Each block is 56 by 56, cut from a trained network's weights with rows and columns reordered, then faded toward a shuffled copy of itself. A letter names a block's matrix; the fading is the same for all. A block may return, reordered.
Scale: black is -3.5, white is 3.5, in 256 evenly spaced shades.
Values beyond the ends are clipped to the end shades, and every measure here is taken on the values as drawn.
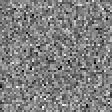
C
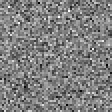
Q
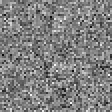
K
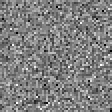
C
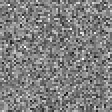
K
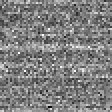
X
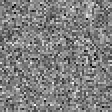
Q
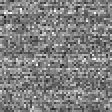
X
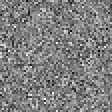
Q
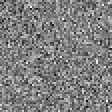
K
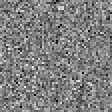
C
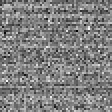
X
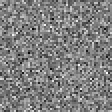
K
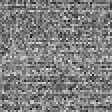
X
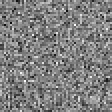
K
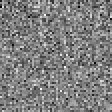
K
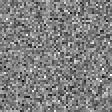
Q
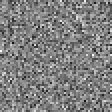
K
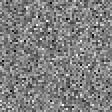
C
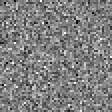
C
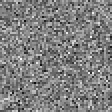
Q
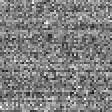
X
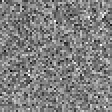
Q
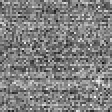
X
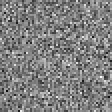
K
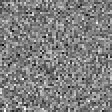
Q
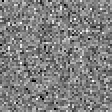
C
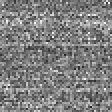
X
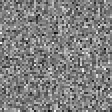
K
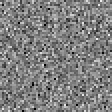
C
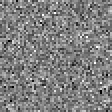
C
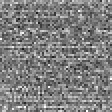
X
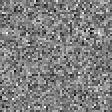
K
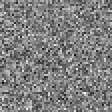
K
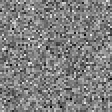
Q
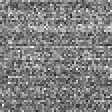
X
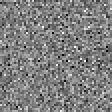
C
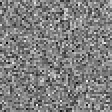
K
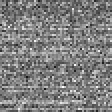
X
